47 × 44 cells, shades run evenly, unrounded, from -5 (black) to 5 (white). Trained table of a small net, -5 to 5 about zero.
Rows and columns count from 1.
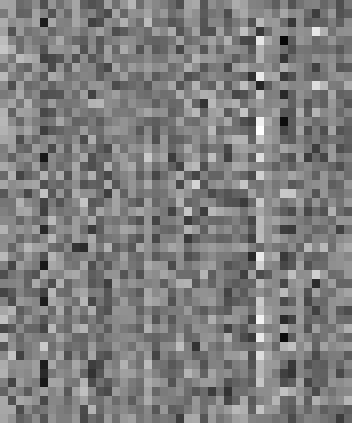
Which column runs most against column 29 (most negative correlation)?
11
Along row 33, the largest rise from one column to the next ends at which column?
7
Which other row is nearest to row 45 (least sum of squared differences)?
13
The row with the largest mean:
28
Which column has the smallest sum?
6
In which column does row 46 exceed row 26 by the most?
12
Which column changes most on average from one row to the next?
36
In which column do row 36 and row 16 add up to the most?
33
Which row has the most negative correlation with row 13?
39
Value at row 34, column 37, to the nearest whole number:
-1
